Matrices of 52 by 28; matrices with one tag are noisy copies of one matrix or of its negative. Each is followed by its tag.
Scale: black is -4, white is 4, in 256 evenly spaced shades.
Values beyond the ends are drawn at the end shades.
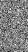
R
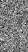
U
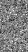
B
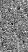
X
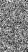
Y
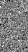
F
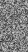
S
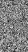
S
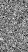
U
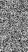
F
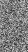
B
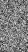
U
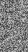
F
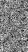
F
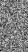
F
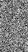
R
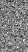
Y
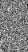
S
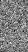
U
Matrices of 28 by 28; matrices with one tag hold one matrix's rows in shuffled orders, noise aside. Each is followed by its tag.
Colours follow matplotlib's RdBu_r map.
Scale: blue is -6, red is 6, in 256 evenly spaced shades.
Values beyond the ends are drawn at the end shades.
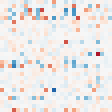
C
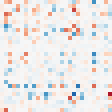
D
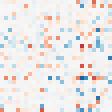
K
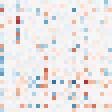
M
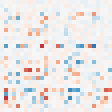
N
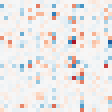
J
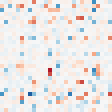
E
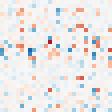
E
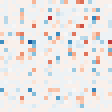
E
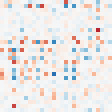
C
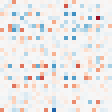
C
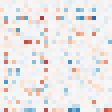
N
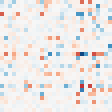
K
